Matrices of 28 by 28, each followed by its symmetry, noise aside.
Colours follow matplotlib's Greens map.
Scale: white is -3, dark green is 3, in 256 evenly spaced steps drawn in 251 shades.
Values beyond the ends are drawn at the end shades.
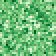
symmetric across the other diagonal.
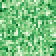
same after a half turn.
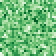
symmetric across the other diagonal.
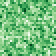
same after a half turn.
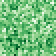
symmetric across the other diagonal.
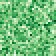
symmetric across the other diagonal.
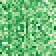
mirrored top to bottom.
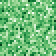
no symmetry.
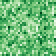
mirrored top to bottom.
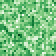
symmetric across the other diagonal.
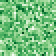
symmetric across the other diagonal.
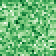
same after a half turn.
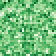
mirrored left to right.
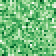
antisymmetric.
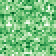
mirrored left to right.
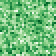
antisymmetric.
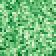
no symmetry.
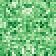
mirrored left to right.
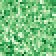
symmetric across the other diagonal.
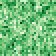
same after a half turn.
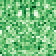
mirrored left to right.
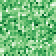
same after a half turn.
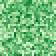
mirrored left to right.
